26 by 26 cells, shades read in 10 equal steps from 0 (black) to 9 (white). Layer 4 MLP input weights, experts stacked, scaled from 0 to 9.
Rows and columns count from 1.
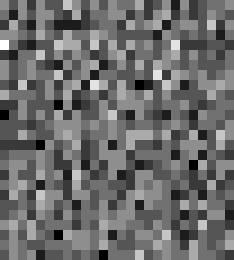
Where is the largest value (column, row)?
1, 5
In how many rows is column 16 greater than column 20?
14
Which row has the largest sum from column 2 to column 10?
20
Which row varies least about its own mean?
13
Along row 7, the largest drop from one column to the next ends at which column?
12
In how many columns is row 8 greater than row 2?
13
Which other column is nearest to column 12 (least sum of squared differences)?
6
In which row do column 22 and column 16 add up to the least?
17
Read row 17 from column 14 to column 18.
5 3 1 2 3
